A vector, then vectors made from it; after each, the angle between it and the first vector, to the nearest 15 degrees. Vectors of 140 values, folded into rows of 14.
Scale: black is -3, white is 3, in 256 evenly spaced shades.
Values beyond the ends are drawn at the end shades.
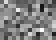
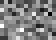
60 degrees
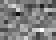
45 degrees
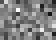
30 degrees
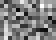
135 degrees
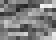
120 degrees
